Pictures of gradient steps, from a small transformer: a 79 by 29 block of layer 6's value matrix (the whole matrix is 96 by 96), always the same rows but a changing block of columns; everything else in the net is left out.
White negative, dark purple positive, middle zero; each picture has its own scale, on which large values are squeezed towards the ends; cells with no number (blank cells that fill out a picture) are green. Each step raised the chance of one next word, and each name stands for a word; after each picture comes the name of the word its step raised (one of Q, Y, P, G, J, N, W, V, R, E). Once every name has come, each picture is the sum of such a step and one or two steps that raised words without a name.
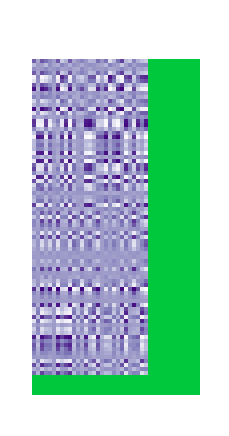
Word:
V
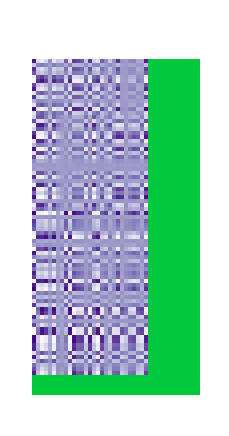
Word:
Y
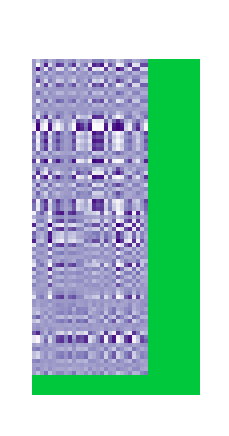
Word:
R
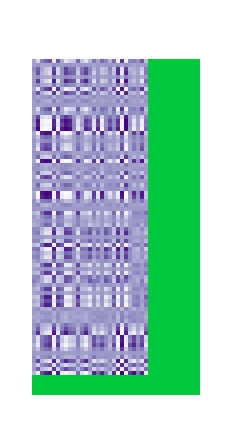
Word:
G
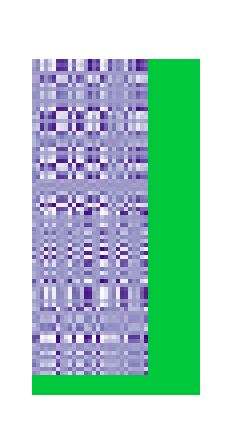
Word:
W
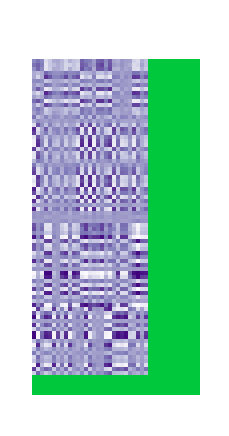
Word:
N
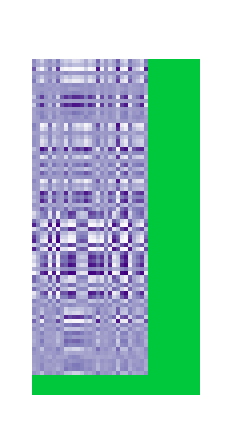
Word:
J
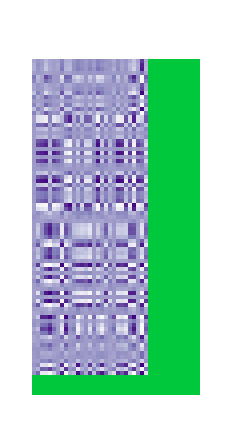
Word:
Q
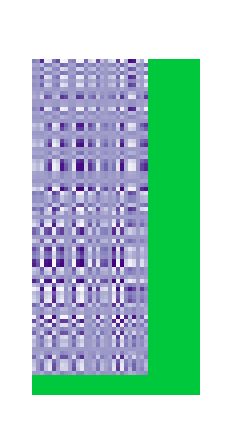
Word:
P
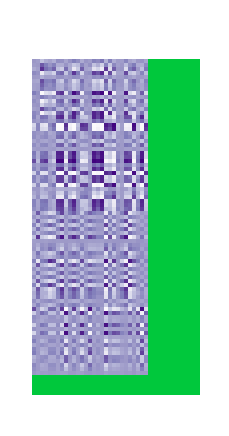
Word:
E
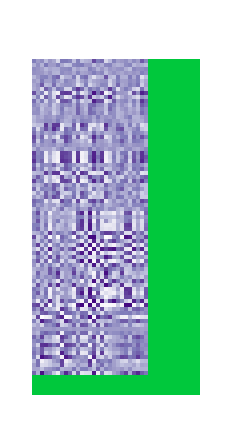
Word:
E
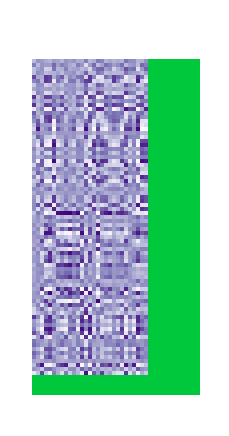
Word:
Q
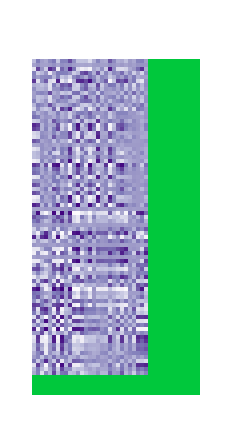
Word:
Y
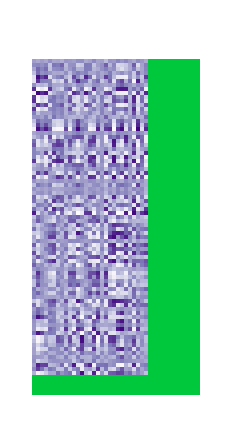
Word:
N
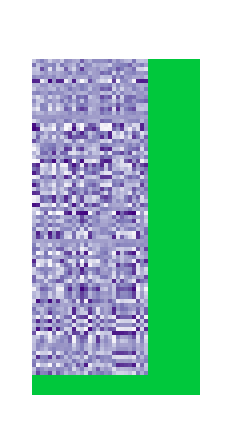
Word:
Y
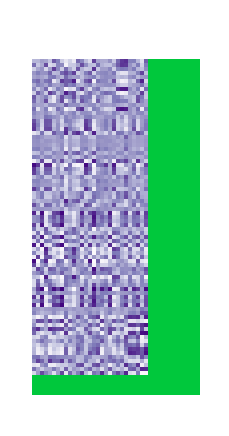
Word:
G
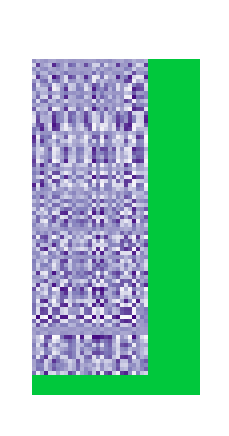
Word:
V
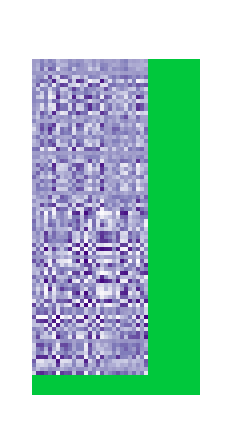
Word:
J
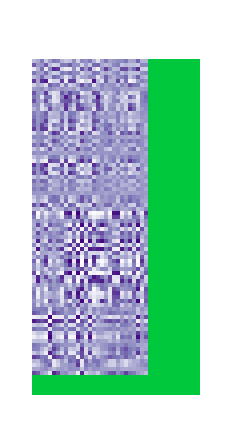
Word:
J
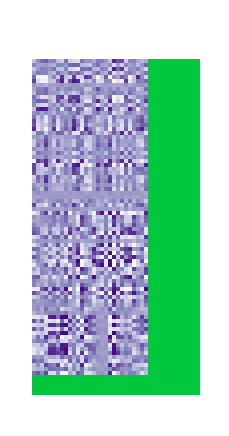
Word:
Q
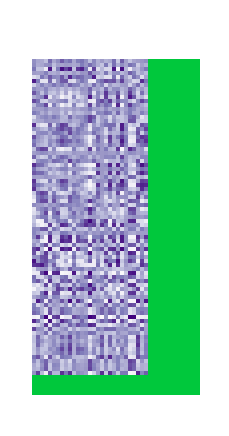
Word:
J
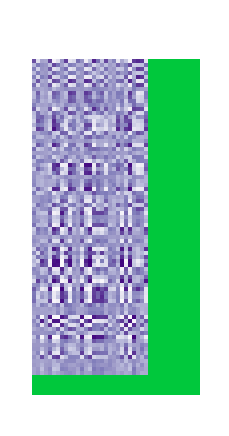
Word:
P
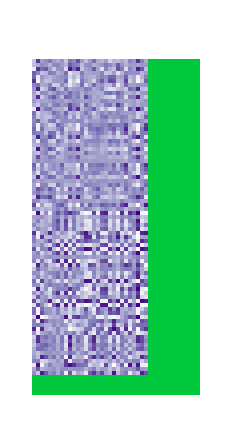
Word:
Y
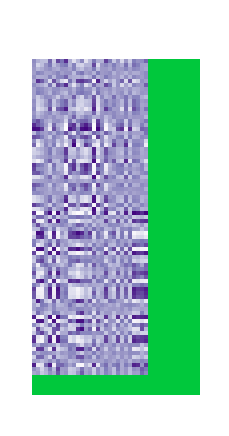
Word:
P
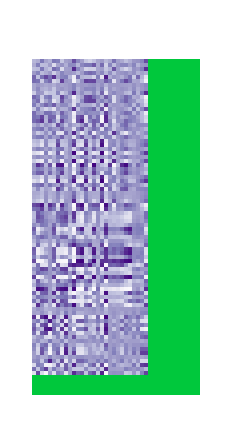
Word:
Q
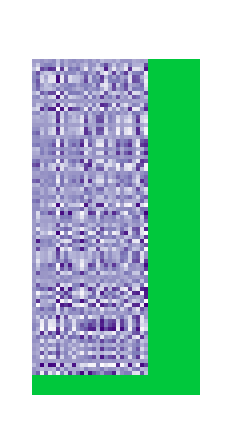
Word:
Q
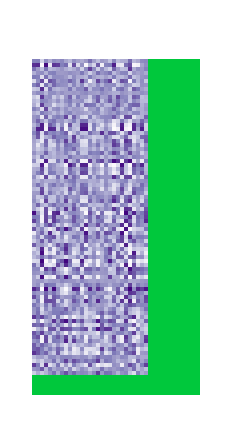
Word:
R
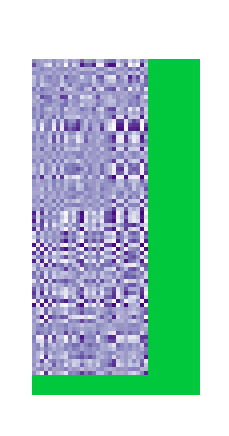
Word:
R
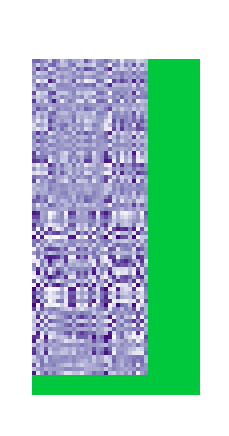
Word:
E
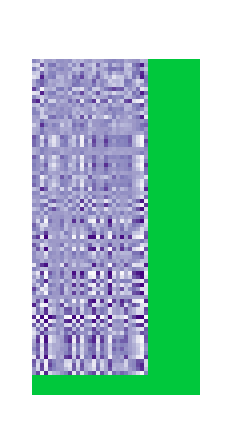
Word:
N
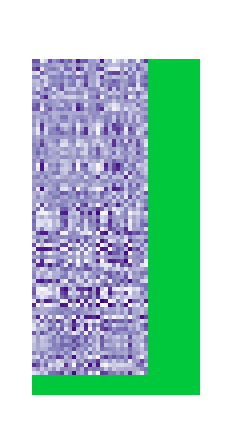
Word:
P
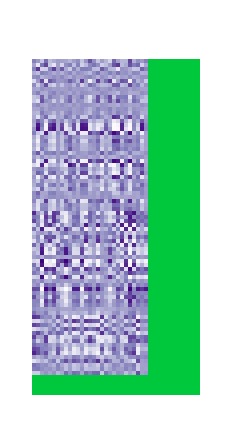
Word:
R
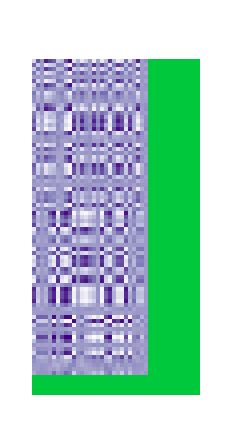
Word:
P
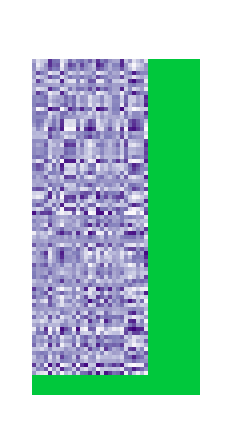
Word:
G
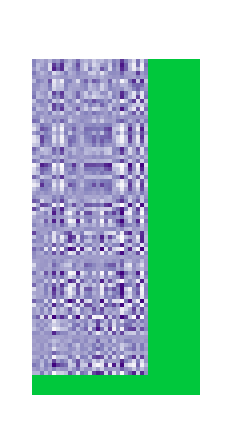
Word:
W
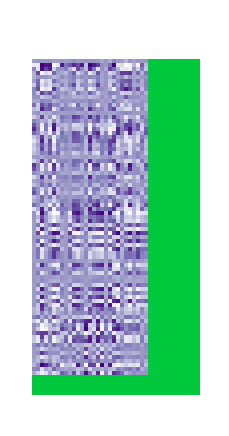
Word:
R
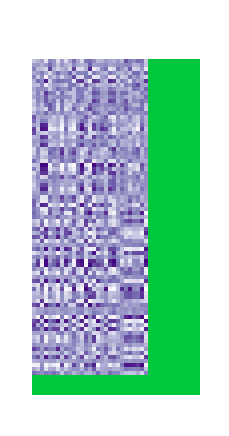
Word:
P
